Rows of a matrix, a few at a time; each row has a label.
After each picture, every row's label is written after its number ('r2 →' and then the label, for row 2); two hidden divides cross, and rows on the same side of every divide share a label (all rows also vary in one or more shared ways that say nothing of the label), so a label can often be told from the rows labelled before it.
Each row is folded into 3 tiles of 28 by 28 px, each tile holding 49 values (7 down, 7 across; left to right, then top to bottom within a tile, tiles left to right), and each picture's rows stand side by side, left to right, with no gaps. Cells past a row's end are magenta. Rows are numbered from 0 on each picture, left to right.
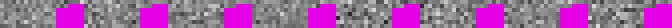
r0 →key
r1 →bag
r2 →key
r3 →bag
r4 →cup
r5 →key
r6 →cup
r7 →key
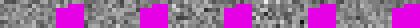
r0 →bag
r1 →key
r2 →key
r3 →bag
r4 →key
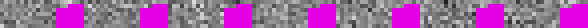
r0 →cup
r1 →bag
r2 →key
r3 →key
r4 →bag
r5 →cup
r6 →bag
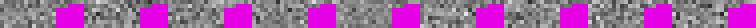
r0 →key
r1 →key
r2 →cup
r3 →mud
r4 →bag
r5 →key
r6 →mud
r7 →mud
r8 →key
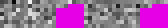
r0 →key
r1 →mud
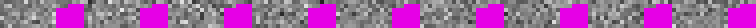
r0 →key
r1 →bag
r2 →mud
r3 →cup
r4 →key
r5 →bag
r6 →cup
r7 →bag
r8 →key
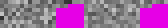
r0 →key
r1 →key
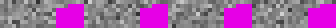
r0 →bag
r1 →mud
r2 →bag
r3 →key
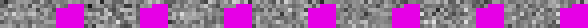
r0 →key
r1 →cup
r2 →bag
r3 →mud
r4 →mud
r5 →key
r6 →cup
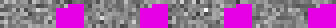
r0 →mud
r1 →key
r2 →cup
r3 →mud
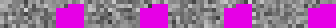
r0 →cup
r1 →bag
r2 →cup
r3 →key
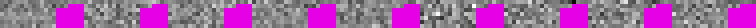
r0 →key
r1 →cup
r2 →cup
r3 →mud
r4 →mud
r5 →cup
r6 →key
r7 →mud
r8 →key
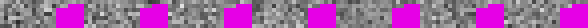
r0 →bag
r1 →key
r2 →bag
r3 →key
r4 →mud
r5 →bag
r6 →cup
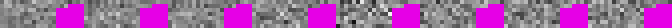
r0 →mud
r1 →key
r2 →key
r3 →key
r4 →bag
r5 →cup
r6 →bag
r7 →mud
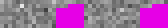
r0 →cup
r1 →bag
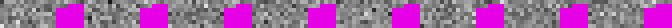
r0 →mud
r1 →mud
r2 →cup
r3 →cup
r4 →key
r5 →mud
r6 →bag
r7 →cup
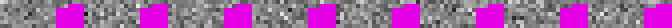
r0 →cup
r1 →cup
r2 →cup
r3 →key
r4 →bag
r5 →cup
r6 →mud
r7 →mud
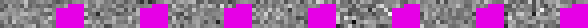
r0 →key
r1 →key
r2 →bag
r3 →bag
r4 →bag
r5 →cup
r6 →cup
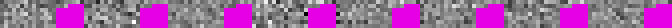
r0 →key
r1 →key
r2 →key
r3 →cup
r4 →cup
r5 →bag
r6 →bag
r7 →cup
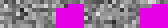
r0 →bag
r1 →mud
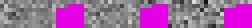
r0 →bag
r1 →key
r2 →bag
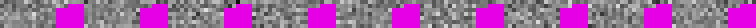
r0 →bag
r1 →mud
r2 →mud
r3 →bag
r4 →mud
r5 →key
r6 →cup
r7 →mud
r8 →key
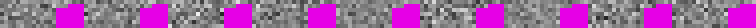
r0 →cup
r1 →cup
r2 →bag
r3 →bag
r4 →bag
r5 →mud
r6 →key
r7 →bag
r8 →bag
